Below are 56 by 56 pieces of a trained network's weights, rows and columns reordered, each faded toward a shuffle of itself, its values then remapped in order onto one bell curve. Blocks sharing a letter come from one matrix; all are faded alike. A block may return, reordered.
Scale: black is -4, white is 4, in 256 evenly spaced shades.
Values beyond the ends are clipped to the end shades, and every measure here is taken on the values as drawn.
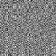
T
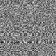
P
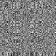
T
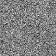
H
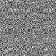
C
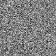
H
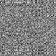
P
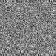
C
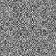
T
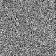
H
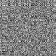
P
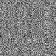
C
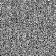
H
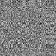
T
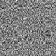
C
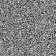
H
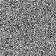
H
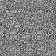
P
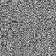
C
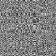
T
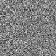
C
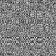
P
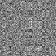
T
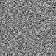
C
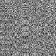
T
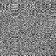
P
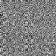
T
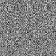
T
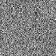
H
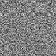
C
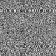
P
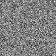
H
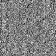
H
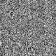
H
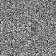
H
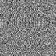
T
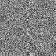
T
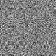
C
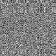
T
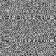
P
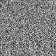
H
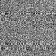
P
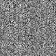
H
